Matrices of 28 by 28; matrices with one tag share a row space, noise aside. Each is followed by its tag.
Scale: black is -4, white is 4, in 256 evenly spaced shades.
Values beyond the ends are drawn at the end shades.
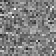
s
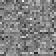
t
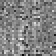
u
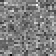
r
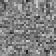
r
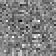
u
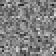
t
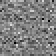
s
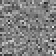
s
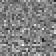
u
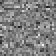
r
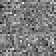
s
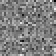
u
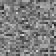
t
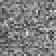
r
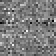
s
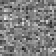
r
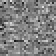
r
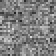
s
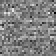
s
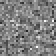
t
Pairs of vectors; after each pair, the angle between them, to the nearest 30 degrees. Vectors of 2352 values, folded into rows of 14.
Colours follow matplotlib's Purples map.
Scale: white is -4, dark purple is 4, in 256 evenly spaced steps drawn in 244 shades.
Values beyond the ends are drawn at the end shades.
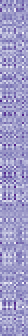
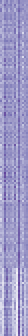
60 degrees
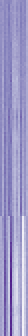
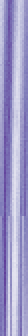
60 degrees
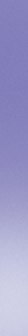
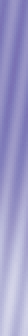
30 degrees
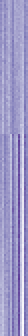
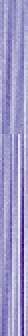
150 degrees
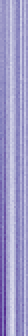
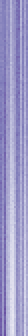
30 degrees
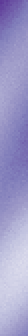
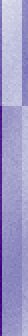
120 degrees
